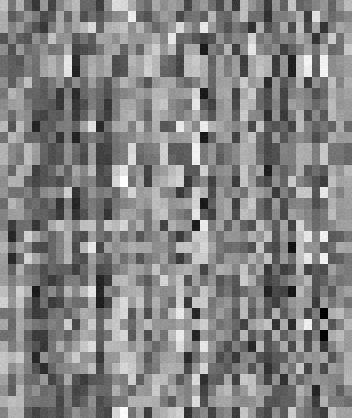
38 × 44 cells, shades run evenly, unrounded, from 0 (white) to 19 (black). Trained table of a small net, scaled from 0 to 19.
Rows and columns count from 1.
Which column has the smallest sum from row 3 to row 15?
25
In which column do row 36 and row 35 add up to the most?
26
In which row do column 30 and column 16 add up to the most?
5
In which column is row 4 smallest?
22
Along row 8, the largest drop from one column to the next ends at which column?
35
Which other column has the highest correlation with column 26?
12
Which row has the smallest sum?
30
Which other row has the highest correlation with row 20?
10
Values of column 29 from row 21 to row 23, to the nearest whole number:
12 8 11
